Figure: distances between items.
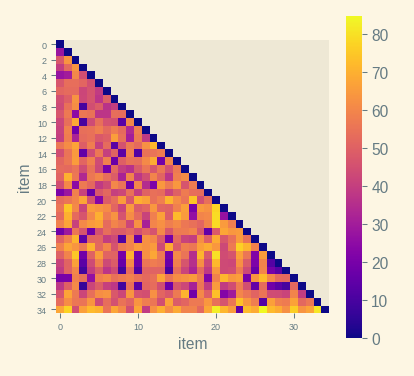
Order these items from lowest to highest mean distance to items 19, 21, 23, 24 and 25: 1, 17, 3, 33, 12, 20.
3, 17, 1, 12, 33, 20
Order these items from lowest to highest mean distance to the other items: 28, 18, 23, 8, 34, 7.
8, 28, 7, 18, 23, 34
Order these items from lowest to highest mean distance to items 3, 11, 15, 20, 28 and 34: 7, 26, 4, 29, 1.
29, 7, 4, 1, 26
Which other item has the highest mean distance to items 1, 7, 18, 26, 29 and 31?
34
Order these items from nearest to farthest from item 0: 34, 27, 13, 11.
11, 27, 13, 34
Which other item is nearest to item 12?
18
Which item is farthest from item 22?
20
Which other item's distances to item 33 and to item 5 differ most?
26
